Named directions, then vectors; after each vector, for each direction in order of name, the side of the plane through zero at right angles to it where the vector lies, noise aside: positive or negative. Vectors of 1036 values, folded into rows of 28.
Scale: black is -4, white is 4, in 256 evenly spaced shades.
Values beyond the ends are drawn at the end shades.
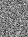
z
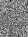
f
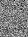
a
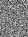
negative, negative, positive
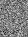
positive, negative, positive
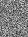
negative, negative, negative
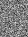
negative, negative, positive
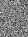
positive, positive, negative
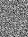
negative, negative, positive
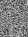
positive, negative, positive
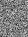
positive, negative, negative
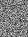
positive, negative, negative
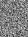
negative, negative, negative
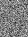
positive, positive, negative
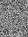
positive, negative, positive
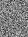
positive, positive, positive
